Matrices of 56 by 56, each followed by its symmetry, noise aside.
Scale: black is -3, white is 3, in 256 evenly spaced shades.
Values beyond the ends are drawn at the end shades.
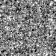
antisymmetric.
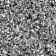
antisymmetric.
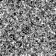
symmetric across the other diagonal.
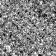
symmetric across the other diagonal.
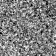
antisymmetric.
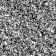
antisymmetric.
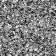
no symmetry.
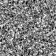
same after a half turn.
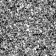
same after a half turn.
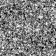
same after a half turn.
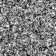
antisymmetric.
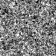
antisymmetric.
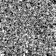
antisymmetric.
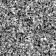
antisymmetric.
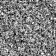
symmetric across the other diagonal.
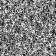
same after a half turn.
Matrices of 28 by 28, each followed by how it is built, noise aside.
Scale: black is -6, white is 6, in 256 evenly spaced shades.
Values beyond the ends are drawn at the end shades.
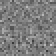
repeating columns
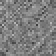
Hankel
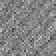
Hankel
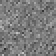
Hankel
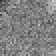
smooth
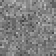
smooth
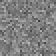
noise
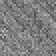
Toeplitz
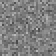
noise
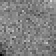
smooth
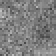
smooth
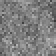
smooth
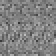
repeating columns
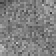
smooth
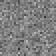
noise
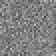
noise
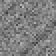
Hankel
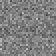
repeating columns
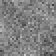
smooth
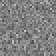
noise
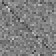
diagonal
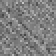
Toeplitz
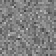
noise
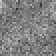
smooth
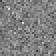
diagonal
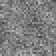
smooth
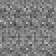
repeating columns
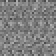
repeating columns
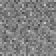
repeating columns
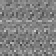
repeating columns
